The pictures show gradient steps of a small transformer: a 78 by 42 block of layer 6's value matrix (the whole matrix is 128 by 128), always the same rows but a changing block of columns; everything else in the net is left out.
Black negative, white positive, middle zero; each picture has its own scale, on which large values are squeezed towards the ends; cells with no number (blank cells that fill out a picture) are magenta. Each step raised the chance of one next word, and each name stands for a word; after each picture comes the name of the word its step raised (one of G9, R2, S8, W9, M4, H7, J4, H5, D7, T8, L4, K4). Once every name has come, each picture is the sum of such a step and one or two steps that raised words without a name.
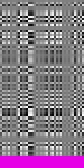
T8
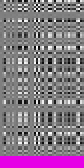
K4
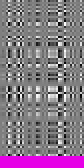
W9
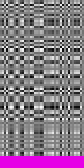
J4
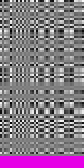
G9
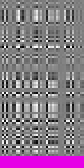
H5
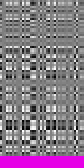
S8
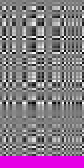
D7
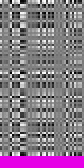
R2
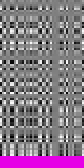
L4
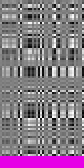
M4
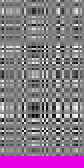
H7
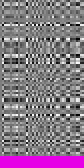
H7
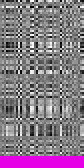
R2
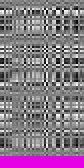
H7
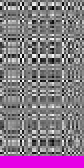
S8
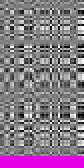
H7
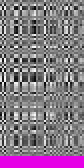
H5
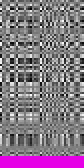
W9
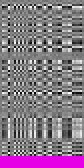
L4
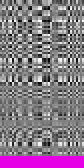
K4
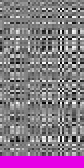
D7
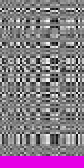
W9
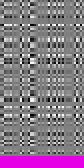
H7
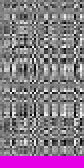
M4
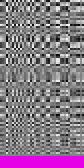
G9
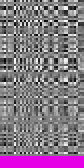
K4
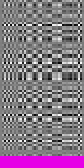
H7
